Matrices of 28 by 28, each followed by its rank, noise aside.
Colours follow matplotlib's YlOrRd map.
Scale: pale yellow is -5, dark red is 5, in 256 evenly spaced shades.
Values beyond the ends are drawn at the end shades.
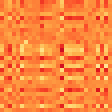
one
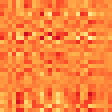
two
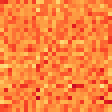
five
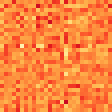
four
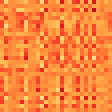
two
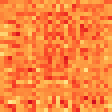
five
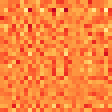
three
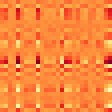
one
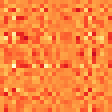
three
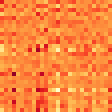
two
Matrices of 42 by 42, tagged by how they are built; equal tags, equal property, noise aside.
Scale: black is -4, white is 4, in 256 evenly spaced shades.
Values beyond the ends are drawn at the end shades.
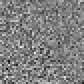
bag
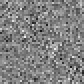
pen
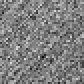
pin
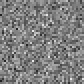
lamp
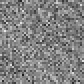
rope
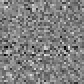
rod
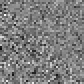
bag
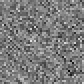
rope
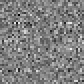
rod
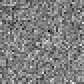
lamp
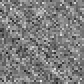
rope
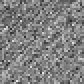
pin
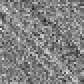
rope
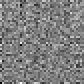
rod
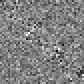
pen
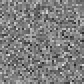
lamp
